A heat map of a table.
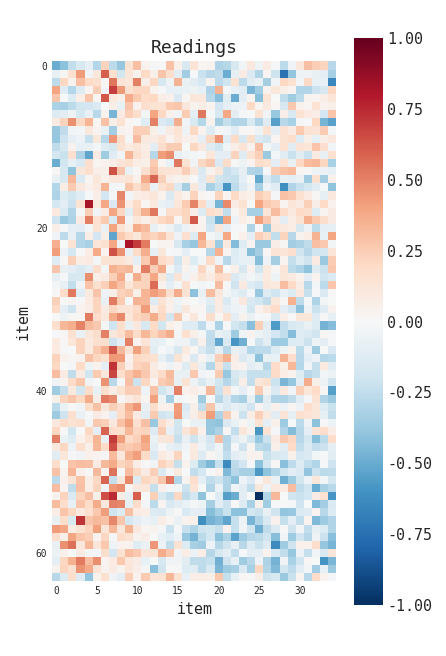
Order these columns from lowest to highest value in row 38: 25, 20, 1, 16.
25, 16, 1, 20
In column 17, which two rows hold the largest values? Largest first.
19, 17
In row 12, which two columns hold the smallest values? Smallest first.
0, 34
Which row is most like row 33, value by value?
60
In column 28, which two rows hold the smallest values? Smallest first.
1, 15
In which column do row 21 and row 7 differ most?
34
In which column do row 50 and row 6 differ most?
7
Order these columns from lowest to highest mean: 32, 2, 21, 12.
21, 32, 2, 12
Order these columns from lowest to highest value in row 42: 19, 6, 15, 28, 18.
18, 28, 6, 19, 15
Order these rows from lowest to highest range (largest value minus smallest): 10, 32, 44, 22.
10, 44, 32, 22
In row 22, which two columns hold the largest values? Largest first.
9, 10
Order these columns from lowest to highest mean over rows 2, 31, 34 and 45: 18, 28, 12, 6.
28, 18, 12, 6
